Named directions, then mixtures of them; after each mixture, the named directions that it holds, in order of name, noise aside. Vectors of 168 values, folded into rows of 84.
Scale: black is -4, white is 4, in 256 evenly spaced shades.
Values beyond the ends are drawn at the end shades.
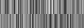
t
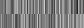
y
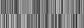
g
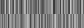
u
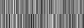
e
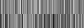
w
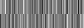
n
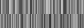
g, t, u.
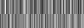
n, u.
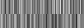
g, u.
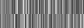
n, t, y.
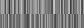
u.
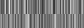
u.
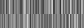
t, u.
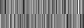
n.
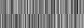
y.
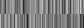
n, u, y.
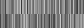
w, y.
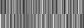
n, w.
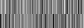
n, w.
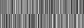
e, y.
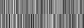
e.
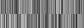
g.
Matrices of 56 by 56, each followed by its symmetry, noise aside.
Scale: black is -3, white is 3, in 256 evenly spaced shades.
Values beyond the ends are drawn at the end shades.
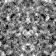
mirrored left to right.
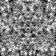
mirrored left to right.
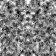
mirrored left to right.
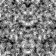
mirrored left to right.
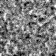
no symmetry.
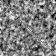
no symmetry.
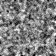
antisymmetric.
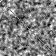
symmetric.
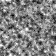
symmetric across the other diagonal.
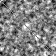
symmetric.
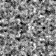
mirrored top to bottom.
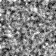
symmetric.
